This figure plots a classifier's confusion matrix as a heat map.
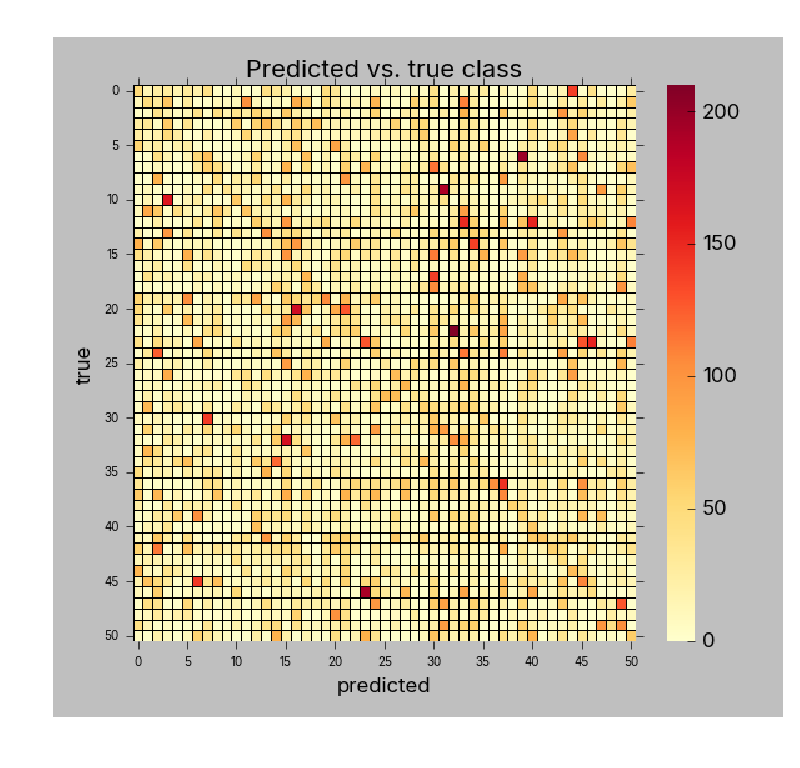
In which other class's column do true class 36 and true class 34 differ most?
37
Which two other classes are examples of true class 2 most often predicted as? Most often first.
43, 33
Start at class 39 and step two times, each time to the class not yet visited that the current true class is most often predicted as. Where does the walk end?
45
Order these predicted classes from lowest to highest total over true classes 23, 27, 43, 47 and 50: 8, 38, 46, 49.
38, 8, 49, 46
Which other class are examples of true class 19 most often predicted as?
5
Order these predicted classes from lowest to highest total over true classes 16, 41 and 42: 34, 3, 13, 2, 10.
3, 10, 34, 13, 2
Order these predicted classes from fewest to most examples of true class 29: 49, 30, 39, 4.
39, 4, 30, 49
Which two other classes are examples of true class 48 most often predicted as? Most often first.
20, 16
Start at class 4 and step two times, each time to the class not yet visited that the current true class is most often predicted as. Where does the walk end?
0
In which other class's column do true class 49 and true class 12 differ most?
40
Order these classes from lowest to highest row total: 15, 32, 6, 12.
6, 32, 15, 12
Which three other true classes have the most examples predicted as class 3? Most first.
10, 13, 26
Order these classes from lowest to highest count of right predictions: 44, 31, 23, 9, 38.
9, 38, 44, 31, 23
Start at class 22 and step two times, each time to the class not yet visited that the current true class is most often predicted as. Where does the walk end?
15
